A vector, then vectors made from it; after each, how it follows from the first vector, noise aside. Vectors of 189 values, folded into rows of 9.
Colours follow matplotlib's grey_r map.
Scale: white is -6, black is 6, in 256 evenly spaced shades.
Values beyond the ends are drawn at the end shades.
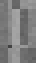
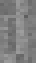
reversed, shrunk.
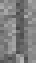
reversed, negated.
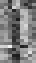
negated, scaled up.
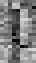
negated, scaled up.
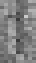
reversed, negated.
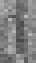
reversed, negated.
